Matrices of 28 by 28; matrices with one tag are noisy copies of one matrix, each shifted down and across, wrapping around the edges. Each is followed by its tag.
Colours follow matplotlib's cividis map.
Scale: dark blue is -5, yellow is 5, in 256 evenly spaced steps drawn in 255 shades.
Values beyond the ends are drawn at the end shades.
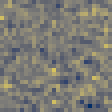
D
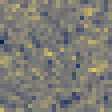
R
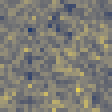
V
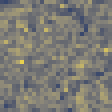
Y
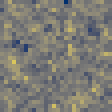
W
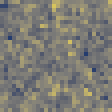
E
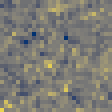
R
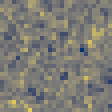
W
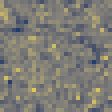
Y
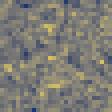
R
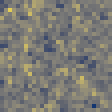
W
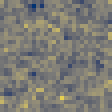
D
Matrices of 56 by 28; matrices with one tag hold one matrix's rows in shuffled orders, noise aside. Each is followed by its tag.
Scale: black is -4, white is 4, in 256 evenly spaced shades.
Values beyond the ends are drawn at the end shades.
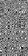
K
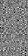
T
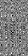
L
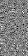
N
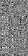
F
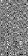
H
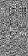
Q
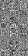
Q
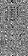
L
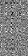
L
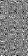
N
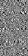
T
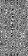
L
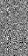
H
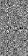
H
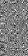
N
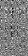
L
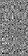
F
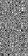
K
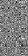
K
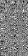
N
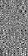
T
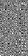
K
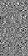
T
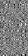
T
